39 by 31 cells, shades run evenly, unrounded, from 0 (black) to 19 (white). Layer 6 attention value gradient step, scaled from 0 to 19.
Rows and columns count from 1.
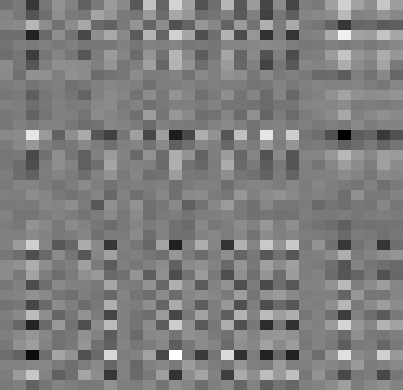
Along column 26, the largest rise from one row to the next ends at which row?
4
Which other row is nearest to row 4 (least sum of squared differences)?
1
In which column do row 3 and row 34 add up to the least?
27
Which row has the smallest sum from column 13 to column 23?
36
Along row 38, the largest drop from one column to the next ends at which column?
14
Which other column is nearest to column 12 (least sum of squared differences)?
26
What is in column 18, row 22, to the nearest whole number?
10
